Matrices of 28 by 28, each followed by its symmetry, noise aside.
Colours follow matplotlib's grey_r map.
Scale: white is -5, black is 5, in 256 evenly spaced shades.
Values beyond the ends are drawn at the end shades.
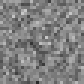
symmetric across the other diagonal.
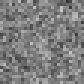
no symmetry.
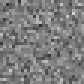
same after a half turn.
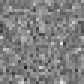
mirrored left to right.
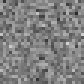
mirrored left to right.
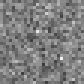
antisymmetric.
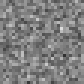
same after a half turn.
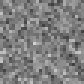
antisymmetric.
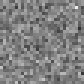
symmetric across the other diagonal.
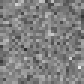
symmetric across the other diagonal.
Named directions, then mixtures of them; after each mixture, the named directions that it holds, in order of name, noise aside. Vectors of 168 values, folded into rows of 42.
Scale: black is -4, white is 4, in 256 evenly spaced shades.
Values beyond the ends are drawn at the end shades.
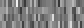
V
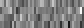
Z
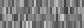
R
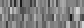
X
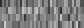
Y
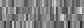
R, Z.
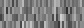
R, V.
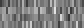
R, Y.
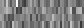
V, Z.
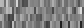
V, Z.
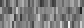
Z.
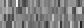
V, Z.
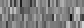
X.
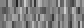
R, V.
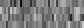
X.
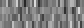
R, V.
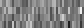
R, Z.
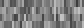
R, X.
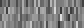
R, Y.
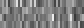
V, X.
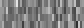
V, Y.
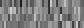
X, Y.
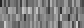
Y.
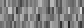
Y, Z.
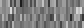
X, Z.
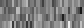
R, Z.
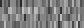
Y.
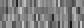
V.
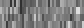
V, X.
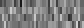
X, Y.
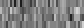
X.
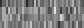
R, Y.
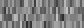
R.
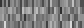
V, Y.
